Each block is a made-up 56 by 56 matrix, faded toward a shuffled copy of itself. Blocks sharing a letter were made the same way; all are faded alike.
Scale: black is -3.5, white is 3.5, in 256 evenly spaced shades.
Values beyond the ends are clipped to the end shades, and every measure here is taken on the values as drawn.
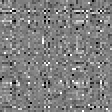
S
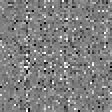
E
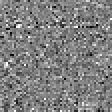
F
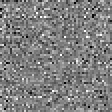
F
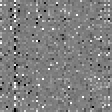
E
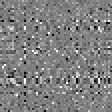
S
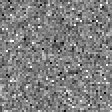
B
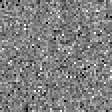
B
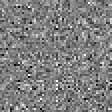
F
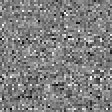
F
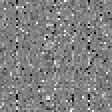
E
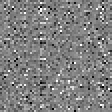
E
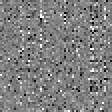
E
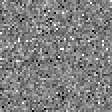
B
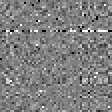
S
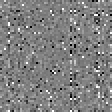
E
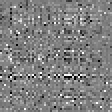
S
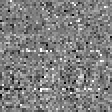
F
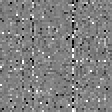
E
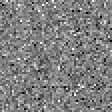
B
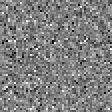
F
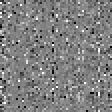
E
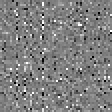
E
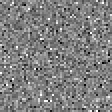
B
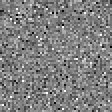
B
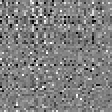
S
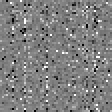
E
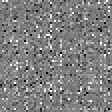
E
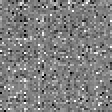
E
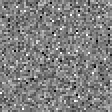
B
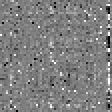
E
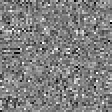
F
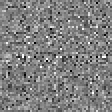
F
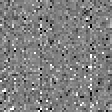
E
